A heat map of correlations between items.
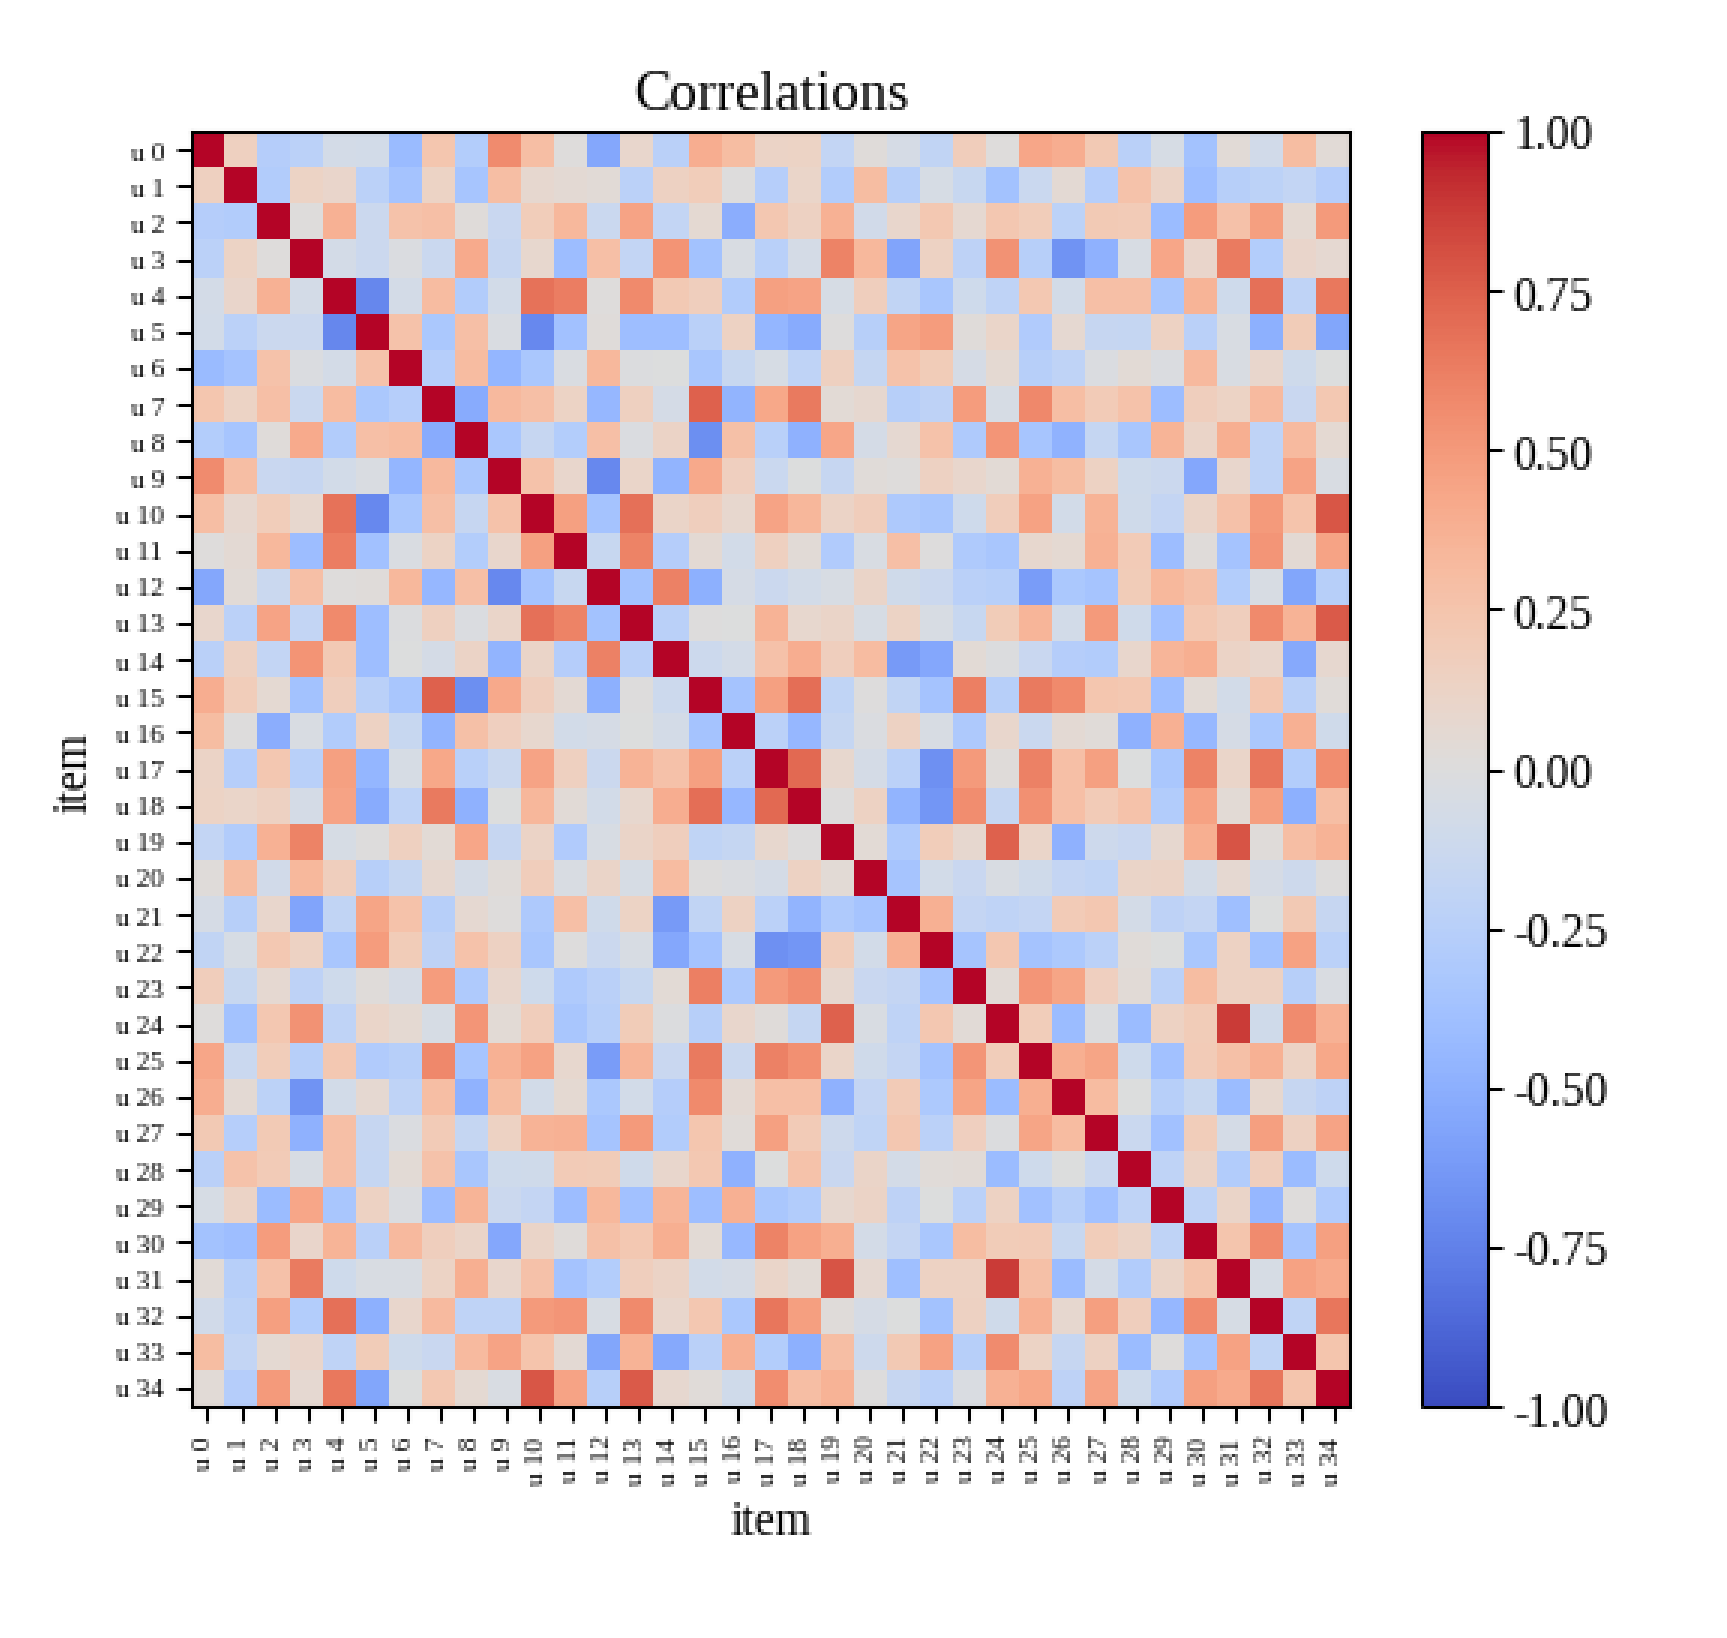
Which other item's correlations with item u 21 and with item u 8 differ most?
u 3
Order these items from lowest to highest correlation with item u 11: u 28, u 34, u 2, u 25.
u 25, u 28, u 2, u 34
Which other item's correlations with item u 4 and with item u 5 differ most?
u 10
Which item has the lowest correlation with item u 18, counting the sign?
u 22
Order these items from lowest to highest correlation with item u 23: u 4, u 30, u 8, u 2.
u 8, u 4, u 2, u 30
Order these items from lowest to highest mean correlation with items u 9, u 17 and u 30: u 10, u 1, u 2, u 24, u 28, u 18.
u 1, u 28, u 24, u 2, u 10, u 18
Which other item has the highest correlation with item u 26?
u 15
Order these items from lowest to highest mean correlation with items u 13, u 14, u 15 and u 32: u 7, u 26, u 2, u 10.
u 26, u 2, u 7, u 10
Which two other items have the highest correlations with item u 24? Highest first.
u 31, u 19
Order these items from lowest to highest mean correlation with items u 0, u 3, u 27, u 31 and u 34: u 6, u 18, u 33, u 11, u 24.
u 6, u 11, u 18, u 33, u 24
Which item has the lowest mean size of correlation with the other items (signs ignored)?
u 20
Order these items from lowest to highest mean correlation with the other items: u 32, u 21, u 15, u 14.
u 21, u 14, u 15, u 32
